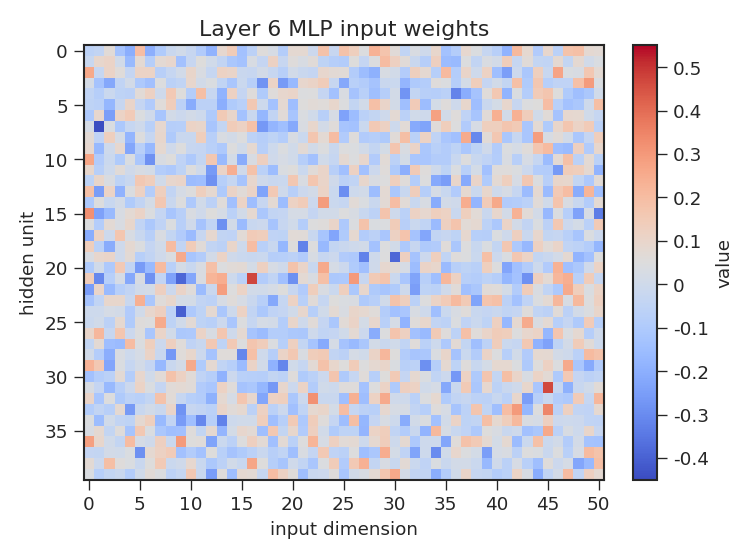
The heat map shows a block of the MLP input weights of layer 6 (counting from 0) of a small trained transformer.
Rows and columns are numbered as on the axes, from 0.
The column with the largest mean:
29
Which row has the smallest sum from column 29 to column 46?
4
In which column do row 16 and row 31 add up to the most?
45
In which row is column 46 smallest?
11
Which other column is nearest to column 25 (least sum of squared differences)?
17
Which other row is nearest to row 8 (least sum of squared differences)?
14
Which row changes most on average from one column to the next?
21
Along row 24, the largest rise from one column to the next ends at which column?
10
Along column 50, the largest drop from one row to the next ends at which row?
15
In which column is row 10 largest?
0
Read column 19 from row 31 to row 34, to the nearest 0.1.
0.1 0.1 0 -0.1
